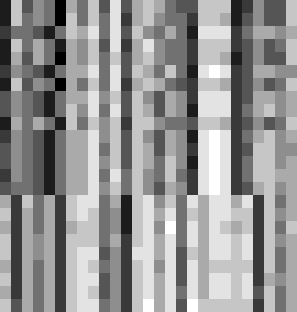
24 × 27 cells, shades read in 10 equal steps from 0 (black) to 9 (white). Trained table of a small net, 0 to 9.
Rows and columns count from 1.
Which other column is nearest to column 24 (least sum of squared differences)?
2
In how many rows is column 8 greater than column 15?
18
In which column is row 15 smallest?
5
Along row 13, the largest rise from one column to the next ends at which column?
19
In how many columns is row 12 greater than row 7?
15
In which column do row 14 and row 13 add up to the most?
20
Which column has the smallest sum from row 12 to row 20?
12
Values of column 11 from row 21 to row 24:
5 5 5 5
